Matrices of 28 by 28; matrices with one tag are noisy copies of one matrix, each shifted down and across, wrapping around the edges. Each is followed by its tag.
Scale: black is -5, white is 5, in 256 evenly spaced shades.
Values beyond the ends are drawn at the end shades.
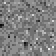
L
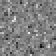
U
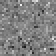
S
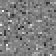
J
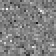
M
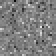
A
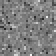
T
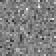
A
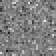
T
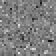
S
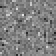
T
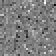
A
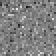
S
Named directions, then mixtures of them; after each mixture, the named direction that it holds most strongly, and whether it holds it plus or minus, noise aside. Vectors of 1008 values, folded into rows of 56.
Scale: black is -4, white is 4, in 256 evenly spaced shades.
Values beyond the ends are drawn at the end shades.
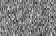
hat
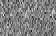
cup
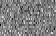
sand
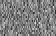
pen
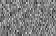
cup, minus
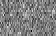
cup, plus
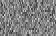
cup, minus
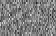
hat, plus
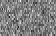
hat, plus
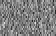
pen, plus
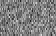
hat, minus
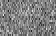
cup, plus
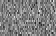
pen, minus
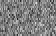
hat, minus
